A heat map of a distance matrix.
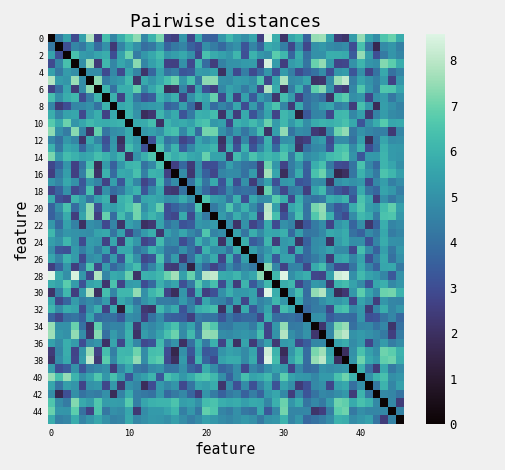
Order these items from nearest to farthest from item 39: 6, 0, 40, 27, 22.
22, 27, 6, 0, 40
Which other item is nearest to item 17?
36
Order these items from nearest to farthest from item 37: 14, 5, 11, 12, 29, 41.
12, 41, 29, 14, 11, 5
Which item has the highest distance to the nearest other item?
40
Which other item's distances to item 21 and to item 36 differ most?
7
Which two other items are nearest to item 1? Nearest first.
42, 8
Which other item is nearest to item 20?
30
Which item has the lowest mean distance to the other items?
33
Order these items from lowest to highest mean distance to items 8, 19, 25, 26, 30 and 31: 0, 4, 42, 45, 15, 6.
42, 15, 6, 4, 0, 45
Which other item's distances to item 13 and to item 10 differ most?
14
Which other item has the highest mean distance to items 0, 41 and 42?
28
